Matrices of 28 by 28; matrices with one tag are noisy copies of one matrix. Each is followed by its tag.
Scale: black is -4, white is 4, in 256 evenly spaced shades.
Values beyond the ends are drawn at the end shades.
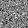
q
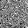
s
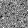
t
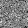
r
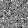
t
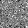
s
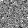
t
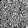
s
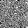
s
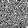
s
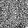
s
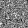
q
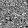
q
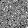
s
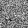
q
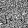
q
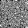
s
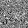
q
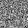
r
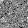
t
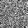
s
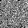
s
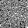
s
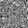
t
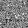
q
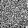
s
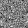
r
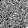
s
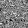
q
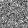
t
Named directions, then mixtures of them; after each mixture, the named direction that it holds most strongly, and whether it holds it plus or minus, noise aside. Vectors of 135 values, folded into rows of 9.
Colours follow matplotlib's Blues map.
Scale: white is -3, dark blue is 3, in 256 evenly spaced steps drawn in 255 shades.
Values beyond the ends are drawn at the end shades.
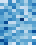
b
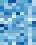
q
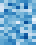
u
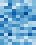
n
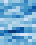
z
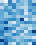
b, plus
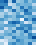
b, minus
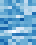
z, minus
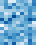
q, minus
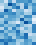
u, plus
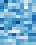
u, minus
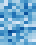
z, plus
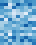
n, minus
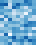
n, minus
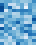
u, minus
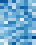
b, minus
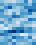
z, plus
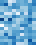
q, minus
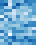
n, minus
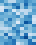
u, plus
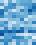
z, plus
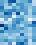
q, plus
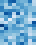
q, plus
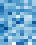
q, plus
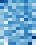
b, minus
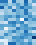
b, minus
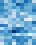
z, plus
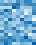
n, minus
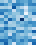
b, plus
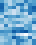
z, plus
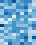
q, plus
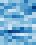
z, plus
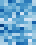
q, plus
